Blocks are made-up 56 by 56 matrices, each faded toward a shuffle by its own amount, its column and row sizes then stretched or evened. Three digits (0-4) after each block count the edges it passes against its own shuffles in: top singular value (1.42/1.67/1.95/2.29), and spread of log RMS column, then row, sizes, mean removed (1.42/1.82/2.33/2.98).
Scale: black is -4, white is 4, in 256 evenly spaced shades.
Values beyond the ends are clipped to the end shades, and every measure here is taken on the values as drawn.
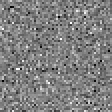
2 1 1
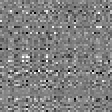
4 2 4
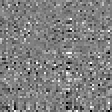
3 2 3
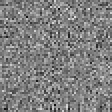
2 1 1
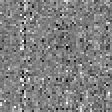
2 2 0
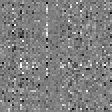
2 3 1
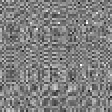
4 1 0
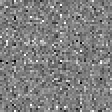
1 2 1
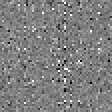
2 2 1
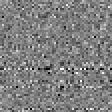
3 0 3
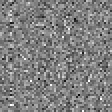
2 1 0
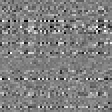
4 0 4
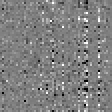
2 3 2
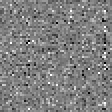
2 2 1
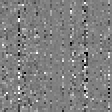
1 4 0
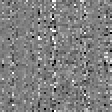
1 4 0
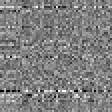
4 0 3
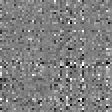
3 3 3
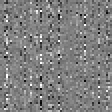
0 4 0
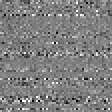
2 0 4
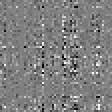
3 4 3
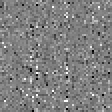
0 2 0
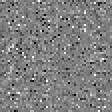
1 1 1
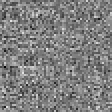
3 2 1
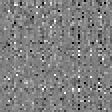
3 2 1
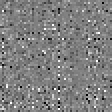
2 3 2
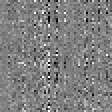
2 4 1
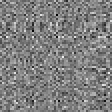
4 2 2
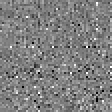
2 1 2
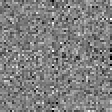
1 2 2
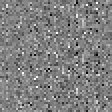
0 3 0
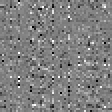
2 3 1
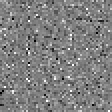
1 1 0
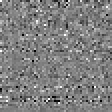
2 1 3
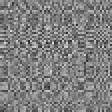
4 0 3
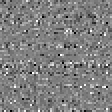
1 0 3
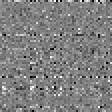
3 1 3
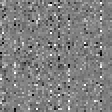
2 3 1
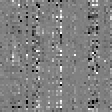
3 4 1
